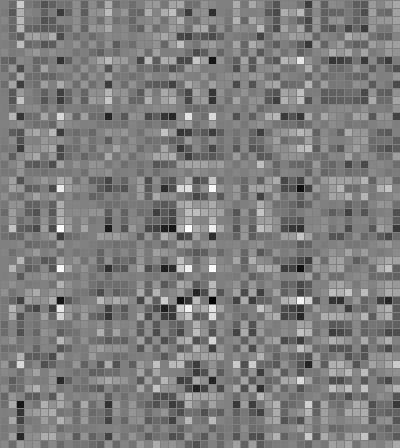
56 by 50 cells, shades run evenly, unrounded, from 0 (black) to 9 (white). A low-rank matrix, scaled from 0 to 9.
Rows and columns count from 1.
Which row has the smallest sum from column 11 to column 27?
55
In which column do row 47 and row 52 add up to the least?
33
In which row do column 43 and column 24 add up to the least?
38
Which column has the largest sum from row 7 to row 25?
39
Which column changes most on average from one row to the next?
27
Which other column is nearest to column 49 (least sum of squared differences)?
43
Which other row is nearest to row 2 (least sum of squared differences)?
13
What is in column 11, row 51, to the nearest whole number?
6
